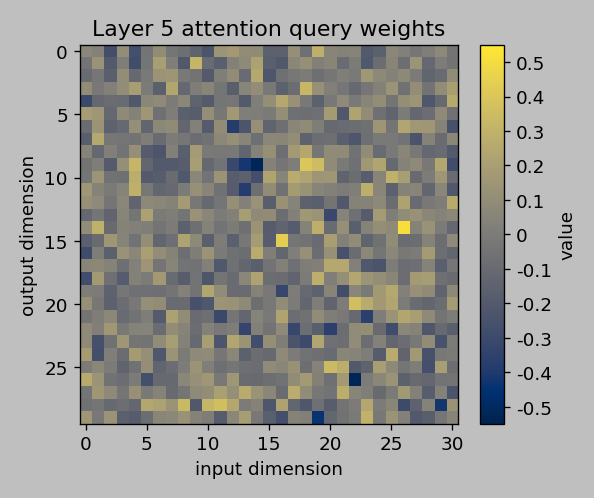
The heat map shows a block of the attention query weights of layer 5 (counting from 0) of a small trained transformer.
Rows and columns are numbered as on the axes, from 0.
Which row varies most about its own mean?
9
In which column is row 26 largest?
0
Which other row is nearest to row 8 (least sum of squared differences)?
11
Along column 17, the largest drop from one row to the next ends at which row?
28
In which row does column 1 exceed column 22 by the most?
26
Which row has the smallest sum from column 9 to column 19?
22
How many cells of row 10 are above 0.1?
11
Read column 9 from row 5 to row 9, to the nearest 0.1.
-0.2 0 -0.1 0.2 0.2
